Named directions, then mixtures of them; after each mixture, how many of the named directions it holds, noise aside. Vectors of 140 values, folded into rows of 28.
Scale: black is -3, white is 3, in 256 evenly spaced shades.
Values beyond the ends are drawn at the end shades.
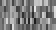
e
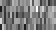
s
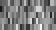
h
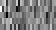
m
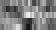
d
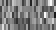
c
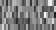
one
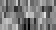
four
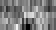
two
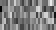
two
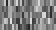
four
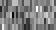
four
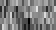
four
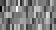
two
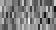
three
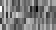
three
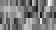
three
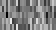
two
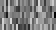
three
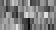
two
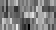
four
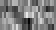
two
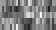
two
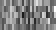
one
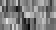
three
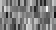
three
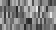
three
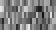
one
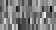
four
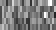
one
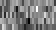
four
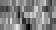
three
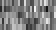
three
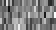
three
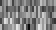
four
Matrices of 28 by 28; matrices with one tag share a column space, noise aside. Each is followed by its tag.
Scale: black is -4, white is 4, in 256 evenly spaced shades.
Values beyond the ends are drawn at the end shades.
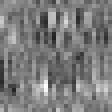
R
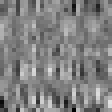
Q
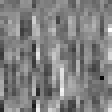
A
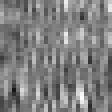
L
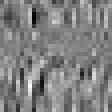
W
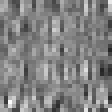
Q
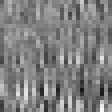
L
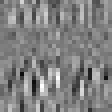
W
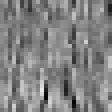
L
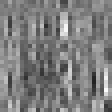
A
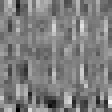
Q
